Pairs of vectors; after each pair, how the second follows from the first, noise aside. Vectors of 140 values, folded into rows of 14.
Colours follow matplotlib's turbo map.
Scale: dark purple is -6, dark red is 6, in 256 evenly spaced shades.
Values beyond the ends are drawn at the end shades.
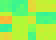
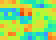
wrapped around, scaled up.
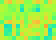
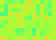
reversed, shrunk.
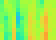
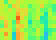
negated.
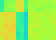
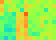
negated.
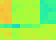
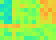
negated.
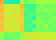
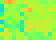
negated, partly zeroed.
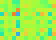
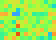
sign-scrambled.
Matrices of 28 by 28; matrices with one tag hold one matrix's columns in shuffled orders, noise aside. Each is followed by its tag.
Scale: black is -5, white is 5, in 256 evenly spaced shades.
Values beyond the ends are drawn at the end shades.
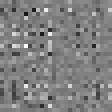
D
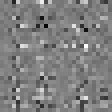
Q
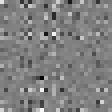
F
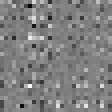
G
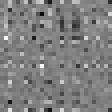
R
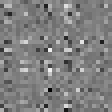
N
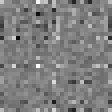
R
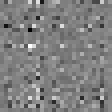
Q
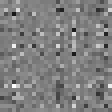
D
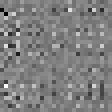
D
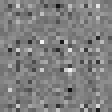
N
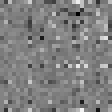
R
